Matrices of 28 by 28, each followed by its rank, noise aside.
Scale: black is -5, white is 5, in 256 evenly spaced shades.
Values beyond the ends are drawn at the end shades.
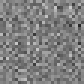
six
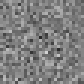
eight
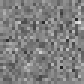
eight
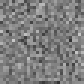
seven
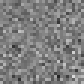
seven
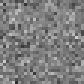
seven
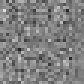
five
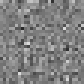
five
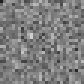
seven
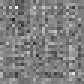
five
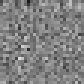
six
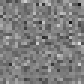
five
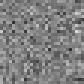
five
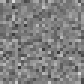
seven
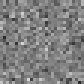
six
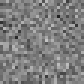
eight
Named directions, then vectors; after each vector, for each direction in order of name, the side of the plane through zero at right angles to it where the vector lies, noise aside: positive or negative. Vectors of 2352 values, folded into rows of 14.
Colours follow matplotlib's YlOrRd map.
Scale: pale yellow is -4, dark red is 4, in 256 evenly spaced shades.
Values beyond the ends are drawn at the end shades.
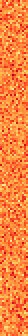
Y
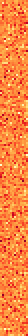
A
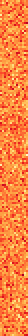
positive, negative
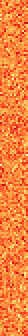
positive, negative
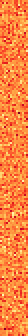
negative, negative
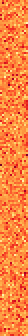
negative, positive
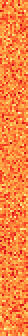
positive, positive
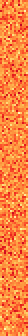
positive, positive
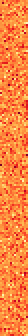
negative, positive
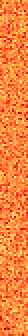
negative, negative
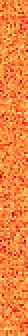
positive, positive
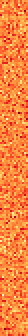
negative, negative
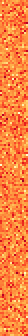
positive, negative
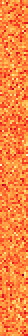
positive, negative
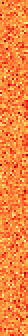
negative, positive
